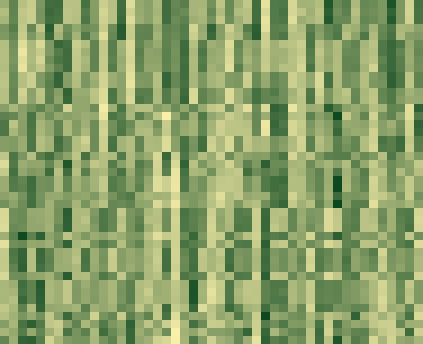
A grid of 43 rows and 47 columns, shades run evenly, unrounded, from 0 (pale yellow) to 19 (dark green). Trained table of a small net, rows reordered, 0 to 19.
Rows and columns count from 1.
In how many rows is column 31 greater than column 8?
26
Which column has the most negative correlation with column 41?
45
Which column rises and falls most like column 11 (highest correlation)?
18
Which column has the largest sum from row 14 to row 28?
38
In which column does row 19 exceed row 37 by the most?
43
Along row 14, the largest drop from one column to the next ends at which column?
33
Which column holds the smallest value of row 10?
15
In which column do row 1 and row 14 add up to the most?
37
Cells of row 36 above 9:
19
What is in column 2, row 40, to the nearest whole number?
7
